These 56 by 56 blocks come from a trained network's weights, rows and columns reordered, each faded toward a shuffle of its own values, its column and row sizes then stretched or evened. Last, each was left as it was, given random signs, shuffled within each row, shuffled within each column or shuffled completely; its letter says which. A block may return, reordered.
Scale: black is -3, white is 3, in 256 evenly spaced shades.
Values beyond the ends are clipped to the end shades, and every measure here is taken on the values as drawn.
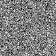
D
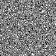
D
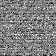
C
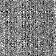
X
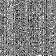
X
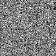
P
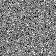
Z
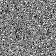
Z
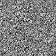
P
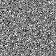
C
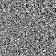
X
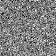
C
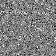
C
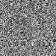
X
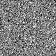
Z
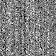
D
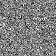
C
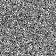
Z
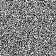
Z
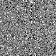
P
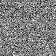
C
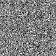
C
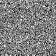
C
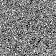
Z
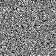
C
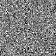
P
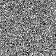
D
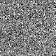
P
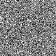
P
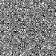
X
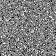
Z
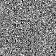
D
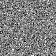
C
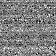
C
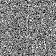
Z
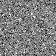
Z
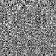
X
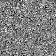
C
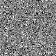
P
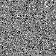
P
